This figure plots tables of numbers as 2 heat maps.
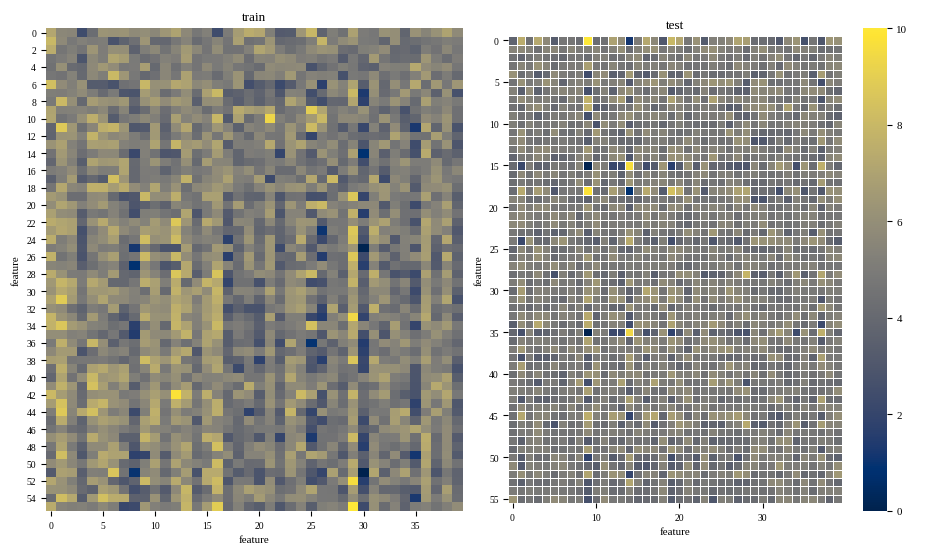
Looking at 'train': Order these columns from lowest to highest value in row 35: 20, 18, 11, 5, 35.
20, 5, 35, 18, 11
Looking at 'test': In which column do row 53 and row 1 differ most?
14
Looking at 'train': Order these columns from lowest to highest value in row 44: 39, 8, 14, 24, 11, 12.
8, 39, 24, 11, 14, 12
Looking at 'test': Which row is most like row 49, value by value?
36
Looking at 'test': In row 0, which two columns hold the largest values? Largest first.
9, 19
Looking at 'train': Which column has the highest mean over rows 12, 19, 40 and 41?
4
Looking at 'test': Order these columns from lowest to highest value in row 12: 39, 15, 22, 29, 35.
29, 15, 35, 22, 39
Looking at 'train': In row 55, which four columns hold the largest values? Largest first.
29, 16, 13, 0
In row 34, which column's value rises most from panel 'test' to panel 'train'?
0
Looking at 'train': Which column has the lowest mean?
30
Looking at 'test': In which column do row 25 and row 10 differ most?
10
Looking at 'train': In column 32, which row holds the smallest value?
17
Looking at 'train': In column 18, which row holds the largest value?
9
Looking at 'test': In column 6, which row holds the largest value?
24
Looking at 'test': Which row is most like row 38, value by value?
43
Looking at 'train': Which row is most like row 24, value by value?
26
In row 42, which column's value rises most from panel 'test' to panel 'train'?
12
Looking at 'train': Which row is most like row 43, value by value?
31
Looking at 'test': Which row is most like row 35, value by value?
15
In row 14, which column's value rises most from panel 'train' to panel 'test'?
30
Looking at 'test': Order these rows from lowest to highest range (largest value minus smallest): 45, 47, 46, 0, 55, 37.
47, 37, 55, 46, 45, 0
